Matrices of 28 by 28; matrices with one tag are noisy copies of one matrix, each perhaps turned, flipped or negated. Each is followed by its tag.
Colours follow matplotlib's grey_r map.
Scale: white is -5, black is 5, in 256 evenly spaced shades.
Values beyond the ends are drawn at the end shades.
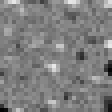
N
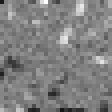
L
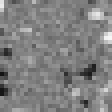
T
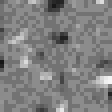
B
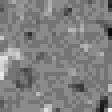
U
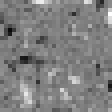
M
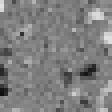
T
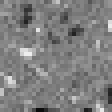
M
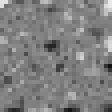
N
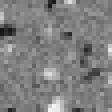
B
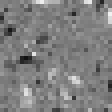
M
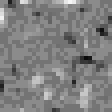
M
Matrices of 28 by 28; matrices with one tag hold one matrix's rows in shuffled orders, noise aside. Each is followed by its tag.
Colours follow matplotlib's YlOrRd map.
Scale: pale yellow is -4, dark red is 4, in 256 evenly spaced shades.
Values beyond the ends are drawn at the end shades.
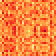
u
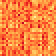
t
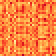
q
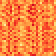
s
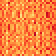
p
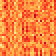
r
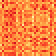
u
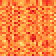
s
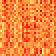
r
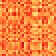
t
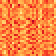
s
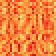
s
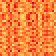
s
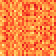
r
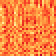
r
